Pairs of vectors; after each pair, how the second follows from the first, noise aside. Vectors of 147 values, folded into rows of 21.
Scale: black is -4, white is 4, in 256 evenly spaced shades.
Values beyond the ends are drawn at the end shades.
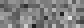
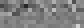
partly zeroed.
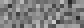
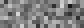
sign-scrambled.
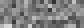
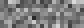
reversed.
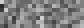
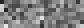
sign-scrambled.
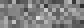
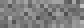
negated, shrunk.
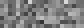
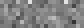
partly zeroed.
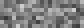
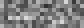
reversed.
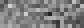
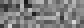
reversed.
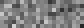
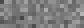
reversed, shrunk.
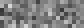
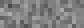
negated, shrunk.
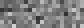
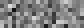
wrapped around, negated.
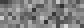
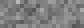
reversed, shrunk.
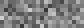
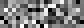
negated, scaled up.
